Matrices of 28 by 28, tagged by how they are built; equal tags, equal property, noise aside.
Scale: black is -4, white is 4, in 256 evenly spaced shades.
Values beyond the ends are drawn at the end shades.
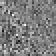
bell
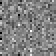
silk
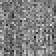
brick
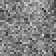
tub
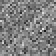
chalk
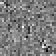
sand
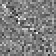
sand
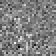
bell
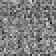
brick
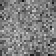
tub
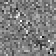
sand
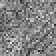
chalk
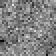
tub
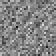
chalk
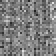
brick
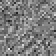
chalk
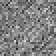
chalk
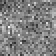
tub
